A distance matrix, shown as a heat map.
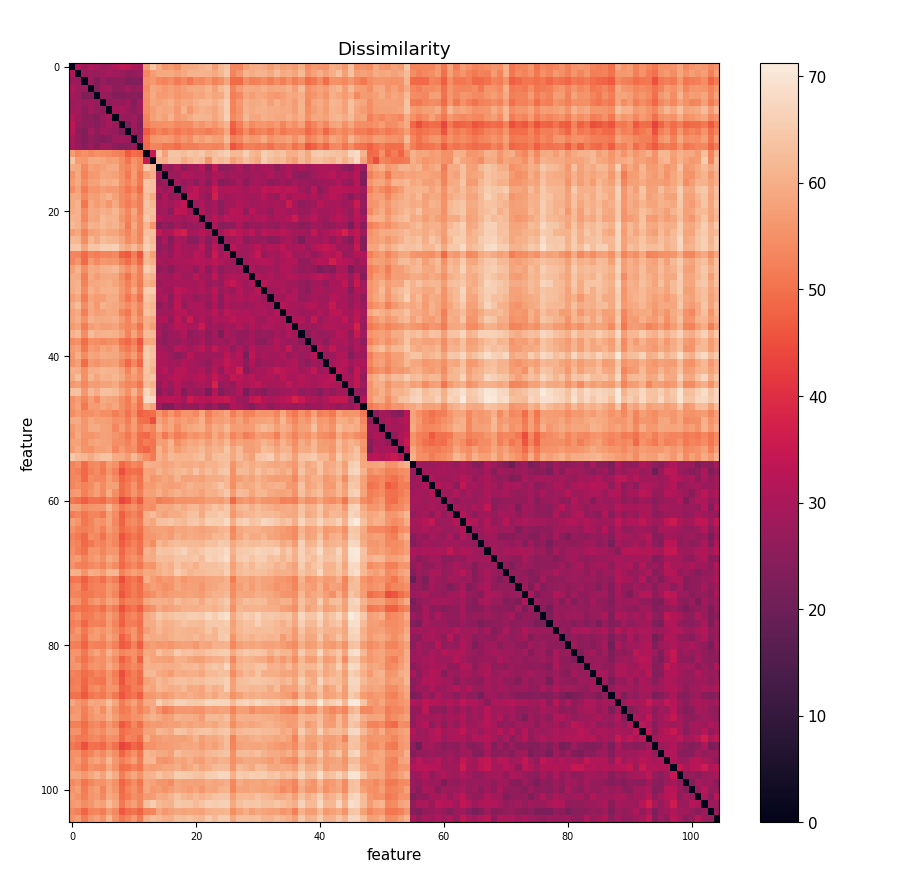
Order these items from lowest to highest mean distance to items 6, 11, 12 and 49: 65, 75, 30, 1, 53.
1, 53, 75, 65, 30
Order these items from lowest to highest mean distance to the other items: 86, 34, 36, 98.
86, 98, 36, 34
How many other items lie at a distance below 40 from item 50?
6
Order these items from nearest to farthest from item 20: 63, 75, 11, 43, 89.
43, 11, 89, 75, 63
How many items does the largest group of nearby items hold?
50
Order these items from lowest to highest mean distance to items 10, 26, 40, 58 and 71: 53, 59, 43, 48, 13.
59, 43, 48, 53, 13
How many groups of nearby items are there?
5
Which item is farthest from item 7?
25
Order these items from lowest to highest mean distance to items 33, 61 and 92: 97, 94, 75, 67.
94, 75, 97, 67
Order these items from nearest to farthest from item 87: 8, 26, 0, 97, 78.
78, 97, 8, 0, 26
